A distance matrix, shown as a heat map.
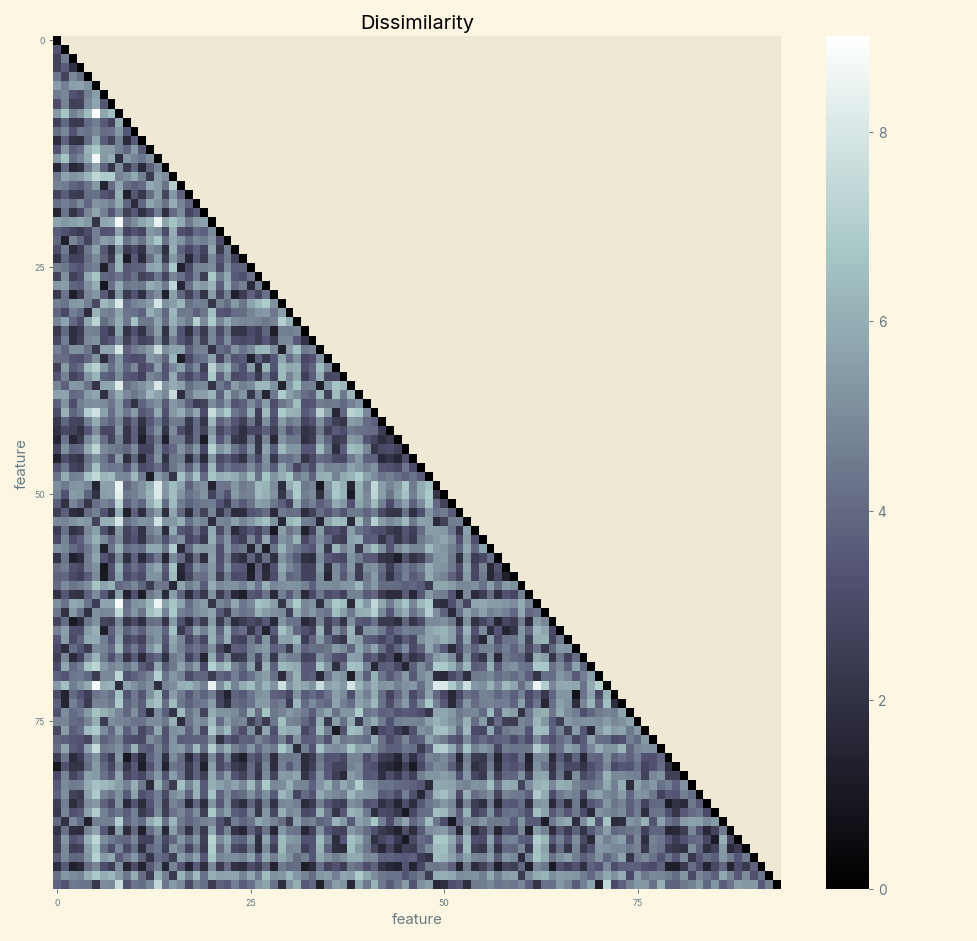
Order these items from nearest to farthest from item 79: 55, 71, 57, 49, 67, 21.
57, 55, 21, 67, 49, 71
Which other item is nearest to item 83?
47
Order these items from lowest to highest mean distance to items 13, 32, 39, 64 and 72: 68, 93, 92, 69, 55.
68, 55, 93, 69, 92
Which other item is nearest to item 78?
31
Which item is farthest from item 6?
15
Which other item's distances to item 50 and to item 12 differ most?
48
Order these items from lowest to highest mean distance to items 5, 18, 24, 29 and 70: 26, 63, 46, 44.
46, 44, 63, 26
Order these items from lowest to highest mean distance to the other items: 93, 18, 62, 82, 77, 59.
59, 77, 93, 18, 82, 62
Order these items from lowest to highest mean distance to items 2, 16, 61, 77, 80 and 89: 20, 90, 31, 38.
90, 31, 38, 20
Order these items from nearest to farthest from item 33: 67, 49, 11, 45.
11, 45, 67, 49
